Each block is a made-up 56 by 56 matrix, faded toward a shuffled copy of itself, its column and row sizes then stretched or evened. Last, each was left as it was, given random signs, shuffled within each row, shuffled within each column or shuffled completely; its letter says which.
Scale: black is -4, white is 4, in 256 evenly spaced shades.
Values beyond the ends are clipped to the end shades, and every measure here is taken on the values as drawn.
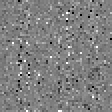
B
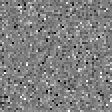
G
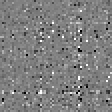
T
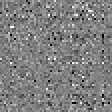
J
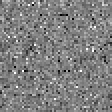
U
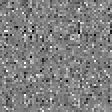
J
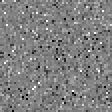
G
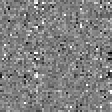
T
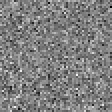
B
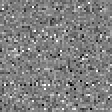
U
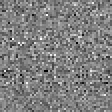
U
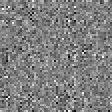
J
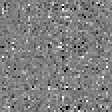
T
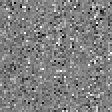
B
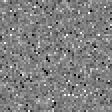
G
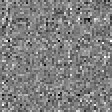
J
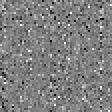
B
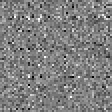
T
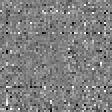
J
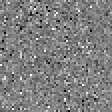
B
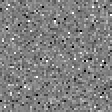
G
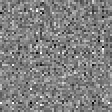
T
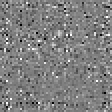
J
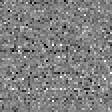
U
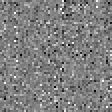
B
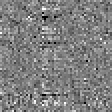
J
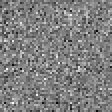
T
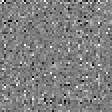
J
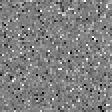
G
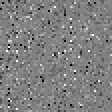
B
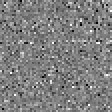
U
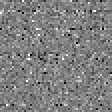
U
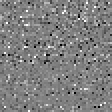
U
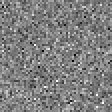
G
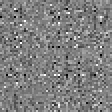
T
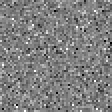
G
